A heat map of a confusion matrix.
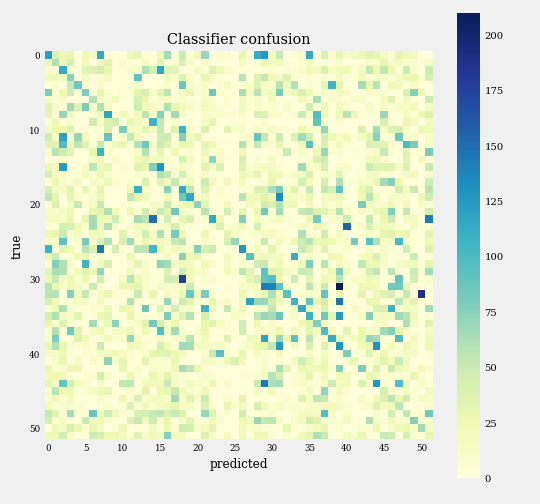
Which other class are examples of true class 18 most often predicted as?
12
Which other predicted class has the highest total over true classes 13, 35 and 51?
37
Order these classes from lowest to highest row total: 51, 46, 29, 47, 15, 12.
47, 46, 51, 15, 29, 12
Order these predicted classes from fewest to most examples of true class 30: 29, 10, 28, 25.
25, 10, 28, 29
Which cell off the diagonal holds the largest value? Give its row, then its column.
31, 39
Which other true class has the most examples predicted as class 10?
44
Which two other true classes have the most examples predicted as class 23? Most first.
40, 15
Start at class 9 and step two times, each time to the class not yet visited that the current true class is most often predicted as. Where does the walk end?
22
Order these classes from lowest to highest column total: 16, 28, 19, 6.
6, 19, 28, 16
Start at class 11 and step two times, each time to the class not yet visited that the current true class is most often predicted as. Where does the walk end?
15
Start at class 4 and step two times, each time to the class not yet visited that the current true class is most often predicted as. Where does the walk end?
29
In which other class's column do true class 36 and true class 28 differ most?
5
